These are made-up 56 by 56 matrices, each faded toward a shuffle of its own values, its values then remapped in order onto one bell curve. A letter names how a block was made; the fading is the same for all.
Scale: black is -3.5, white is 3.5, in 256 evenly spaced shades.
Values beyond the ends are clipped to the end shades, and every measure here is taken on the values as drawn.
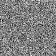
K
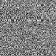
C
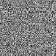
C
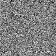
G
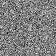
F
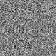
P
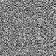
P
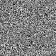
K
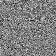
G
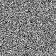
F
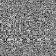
C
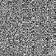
C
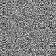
P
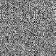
C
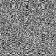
P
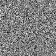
G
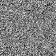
G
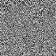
C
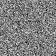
F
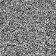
K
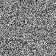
K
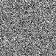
K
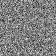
F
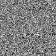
K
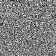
G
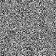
C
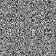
C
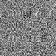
P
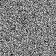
F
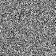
K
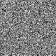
G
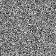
G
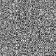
C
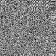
P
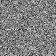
G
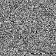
G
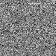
K
